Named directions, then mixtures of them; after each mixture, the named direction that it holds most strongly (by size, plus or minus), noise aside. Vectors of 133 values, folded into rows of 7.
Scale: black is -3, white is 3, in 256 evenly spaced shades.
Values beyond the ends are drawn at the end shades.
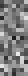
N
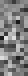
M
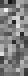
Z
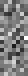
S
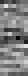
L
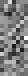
S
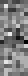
L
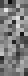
Z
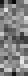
N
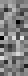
M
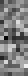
M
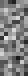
M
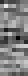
L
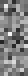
S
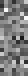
N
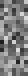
N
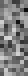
M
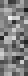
M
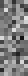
S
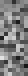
M
